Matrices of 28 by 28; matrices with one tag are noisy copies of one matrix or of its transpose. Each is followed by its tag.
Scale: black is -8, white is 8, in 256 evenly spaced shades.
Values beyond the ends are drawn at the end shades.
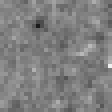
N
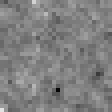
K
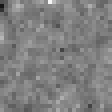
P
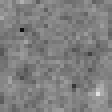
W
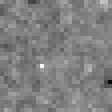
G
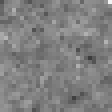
K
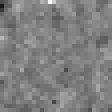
P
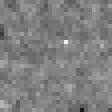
G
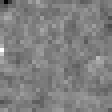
P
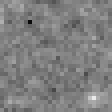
W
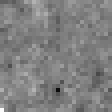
K
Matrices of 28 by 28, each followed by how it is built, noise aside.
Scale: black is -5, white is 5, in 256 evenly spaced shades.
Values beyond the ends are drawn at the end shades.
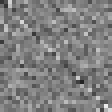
diagonal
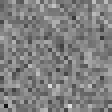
Toeplitz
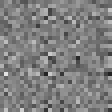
low rank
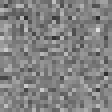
low rank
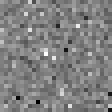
sparse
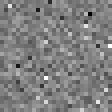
sparse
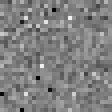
sparse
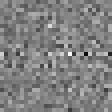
uneven rows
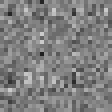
low rank
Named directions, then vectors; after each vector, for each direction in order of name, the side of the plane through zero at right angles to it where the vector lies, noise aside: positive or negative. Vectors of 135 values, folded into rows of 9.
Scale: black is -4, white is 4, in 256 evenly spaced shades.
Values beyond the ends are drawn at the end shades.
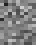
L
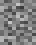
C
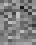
positive, negative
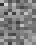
positive, negative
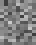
positive, positive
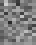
negative, negative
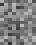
positive, negative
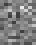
negative, positive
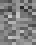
positive, negative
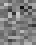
positive, negative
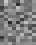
negative, negative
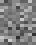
positive, positive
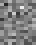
negative, positive
